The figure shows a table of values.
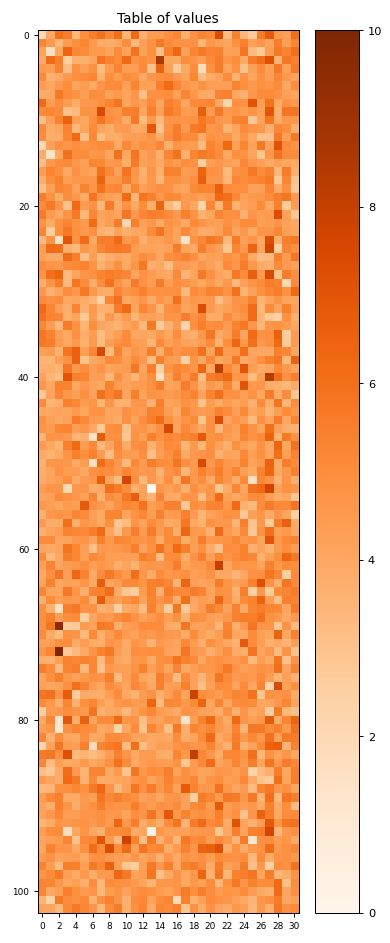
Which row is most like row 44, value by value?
96
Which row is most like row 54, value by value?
75
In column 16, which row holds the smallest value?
101
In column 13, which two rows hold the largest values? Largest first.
11, 78
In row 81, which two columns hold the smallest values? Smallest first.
2, 9
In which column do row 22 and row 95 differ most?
10
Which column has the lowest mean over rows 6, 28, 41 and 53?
13
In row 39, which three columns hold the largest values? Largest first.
21, 24, 19
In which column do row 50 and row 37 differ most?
6
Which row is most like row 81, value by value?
67
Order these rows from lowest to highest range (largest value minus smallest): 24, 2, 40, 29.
29, 2, 24, 40
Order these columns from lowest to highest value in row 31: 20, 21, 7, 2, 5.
7, 21, 5, 20, 2
